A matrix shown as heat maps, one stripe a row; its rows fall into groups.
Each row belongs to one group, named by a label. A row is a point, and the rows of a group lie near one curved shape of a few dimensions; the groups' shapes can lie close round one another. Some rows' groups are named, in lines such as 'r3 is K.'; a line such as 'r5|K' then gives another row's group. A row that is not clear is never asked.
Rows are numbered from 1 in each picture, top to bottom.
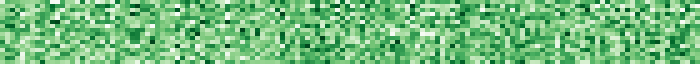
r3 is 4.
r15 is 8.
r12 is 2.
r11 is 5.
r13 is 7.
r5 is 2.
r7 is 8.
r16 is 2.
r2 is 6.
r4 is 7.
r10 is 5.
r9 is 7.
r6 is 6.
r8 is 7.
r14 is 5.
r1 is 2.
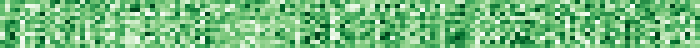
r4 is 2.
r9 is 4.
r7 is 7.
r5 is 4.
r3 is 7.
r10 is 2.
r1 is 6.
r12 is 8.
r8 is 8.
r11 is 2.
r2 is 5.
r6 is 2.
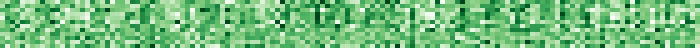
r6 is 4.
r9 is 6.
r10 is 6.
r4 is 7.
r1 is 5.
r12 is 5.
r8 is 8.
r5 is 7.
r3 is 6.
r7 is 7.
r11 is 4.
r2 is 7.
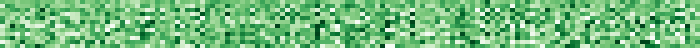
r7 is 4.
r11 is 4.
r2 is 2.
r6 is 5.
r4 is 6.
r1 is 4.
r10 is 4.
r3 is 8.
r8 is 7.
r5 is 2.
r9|6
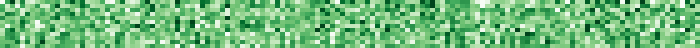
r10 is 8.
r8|4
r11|8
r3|5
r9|2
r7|5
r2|6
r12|8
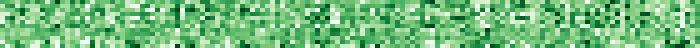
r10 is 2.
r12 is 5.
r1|6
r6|4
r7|6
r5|2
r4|4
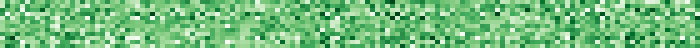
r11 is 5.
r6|4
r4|5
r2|7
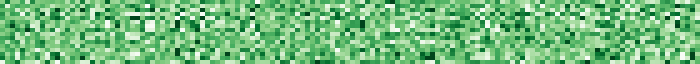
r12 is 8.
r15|6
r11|7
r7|8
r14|6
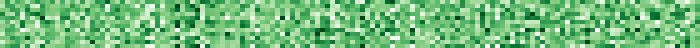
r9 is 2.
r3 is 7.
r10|7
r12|8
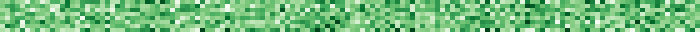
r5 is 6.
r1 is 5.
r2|2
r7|7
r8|6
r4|4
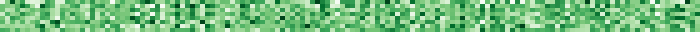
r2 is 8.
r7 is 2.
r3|5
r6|6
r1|4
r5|5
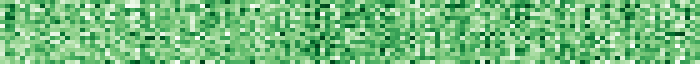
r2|2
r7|2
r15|4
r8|8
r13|2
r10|5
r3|7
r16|6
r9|5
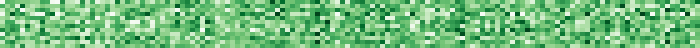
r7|7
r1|2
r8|2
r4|4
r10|6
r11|7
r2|8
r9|7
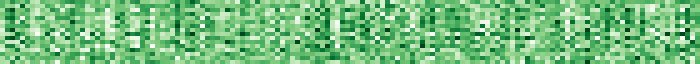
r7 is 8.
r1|7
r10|2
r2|8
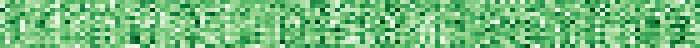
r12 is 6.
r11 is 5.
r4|8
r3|5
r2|2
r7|5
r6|2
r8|7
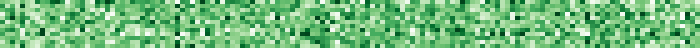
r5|4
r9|2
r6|5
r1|6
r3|8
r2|8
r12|8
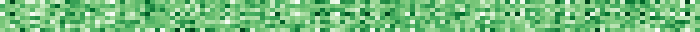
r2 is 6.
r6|7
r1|4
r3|5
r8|8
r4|4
